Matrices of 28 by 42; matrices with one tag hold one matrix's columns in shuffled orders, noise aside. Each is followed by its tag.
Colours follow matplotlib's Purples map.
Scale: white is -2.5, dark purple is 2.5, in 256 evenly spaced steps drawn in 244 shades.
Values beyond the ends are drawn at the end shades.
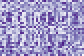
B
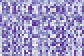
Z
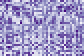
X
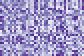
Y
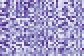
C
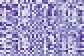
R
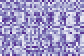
B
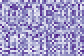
R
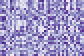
Y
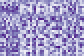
Z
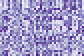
Y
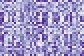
B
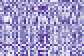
X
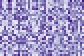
Y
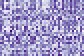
Y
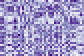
X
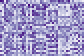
R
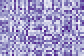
Y
